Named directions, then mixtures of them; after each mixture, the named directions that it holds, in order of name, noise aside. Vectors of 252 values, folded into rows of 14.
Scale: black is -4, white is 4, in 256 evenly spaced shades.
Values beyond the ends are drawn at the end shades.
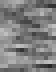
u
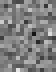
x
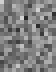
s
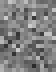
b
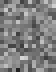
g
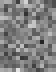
b, g, x.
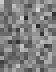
s.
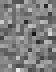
x.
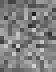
b.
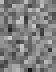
s, x.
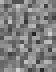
s, x.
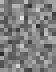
s.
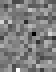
x.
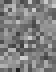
g.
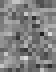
b, g, u.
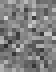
b.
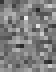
s, u.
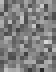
s, x.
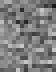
g, u, x.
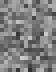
b, g.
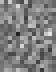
b, s, x.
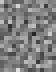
s, x.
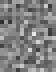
x.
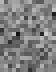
b, g, s.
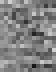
b, u, x.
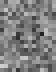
b, g, u.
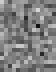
s, u.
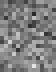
b.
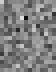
s.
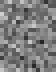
b, g, s.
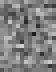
s, u, x.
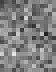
b, s.
